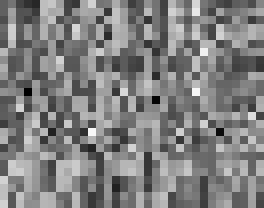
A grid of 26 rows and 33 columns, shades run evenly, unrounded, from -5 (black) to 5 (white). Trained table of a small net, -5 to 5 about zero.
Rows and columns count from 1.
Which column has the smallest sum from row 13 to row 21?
25
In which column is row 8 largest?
8
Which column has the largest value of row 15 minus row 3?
32
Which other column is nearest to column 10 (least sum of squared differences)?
29
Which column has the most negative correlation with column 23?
14
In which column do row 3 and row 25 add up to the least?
13
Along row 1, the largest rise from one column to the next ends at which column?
6
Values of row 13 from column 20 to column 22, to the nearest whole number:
-5 1 -1
